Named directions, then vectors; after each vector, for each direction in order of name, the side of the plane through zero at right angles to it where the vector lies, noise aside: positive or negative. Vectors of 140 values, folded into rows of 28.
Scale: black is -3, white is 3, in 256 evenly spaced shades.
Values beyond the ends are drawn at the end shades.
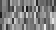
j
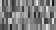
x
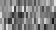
negative, negative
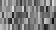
negative, negative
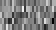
negative, negative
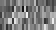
positive, positive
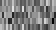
negative, negative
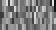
positive, negative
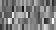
positive, positive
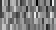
positive, negative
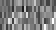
positive, positive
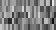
negative, negative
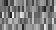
positive, positive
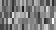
positive, positive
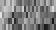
negative, negative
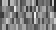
positive, negative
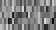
negative, negative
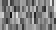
negative, positive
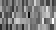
positive, positive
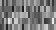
positive, positive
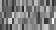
positive, positive
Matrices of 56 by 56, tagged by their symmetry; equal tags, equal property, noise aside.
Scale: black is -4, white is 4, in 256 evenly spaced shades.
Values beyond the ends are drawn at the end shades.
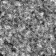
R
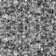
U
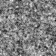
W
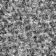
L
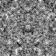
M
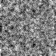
U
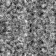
U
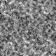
L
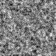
W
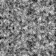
U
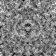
M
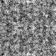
U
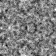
U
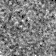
W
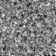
W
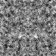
M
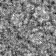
R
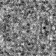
U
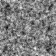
L
